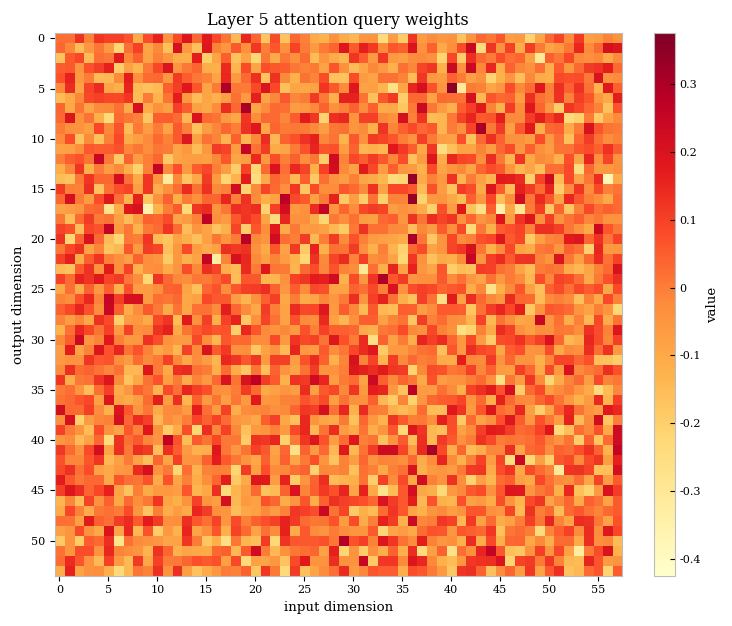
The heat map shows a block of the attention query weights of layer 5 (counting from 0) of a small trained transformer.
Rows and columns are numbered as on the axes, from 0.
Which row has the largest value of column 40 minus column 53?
26
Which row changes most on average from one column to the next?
14
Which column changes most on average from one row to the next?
36
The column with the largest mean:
57
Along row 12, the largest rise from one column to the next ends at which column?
28
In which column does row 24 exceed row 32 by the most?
33
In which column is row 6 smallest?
35
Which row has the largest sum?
48
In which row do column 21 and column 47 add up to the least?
17
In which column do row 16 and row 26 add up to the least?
39
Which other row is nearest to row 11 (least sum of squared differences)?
29
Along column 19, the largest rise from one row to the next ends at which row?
20
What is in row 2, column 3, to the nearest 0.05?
-0.15
